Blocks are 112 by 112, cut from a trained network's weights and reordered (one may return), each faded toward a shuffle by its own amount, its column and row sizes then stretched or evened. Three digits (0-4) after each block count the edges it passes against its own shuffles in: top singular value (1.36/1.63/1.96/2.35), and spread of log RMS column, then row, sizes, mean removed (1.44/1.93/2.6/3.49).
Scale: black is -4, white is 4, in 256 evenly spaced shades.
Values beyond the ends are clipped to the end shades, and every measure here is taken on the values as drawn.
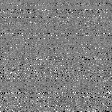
0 0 4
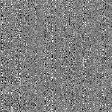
0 4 1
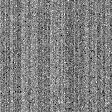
4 0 1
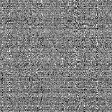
3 3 0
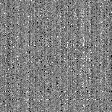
3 2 1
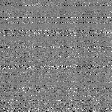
2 0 4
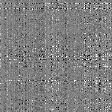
3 3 3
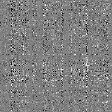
1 4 3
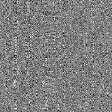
2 3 1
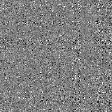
0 3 2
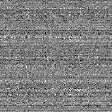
4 2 3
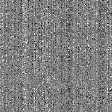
3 3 1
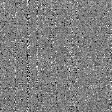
1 3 0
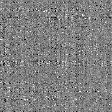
2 1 3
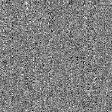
1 3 0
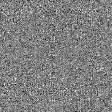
1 1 2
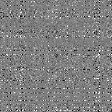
2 3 4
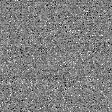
0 1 0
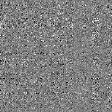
1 3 3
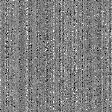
4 3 1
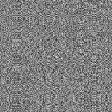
4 2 0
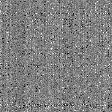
2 2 2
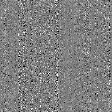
0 4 1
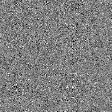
1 2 2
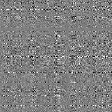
3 3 4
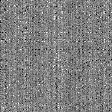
3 2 2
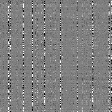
3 4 0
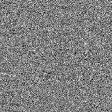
2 0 1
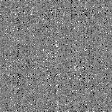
0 2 2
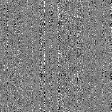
1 4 0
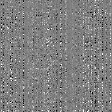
2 4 2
